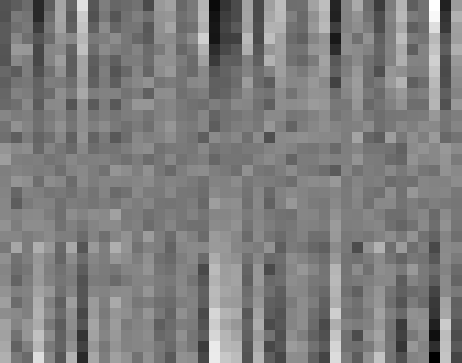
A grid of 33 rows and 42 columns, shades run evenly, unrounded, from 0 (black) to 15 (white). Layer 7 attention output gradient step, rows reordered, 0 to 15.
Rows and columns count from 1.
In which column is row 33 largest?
20
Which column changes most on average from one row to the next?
25
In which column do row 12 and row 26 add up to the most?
31
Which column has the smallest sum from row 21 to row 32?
40
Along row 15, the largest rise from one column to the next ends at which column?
38
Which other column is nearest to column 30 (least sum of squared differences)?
26
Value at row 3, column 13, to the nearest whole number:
7
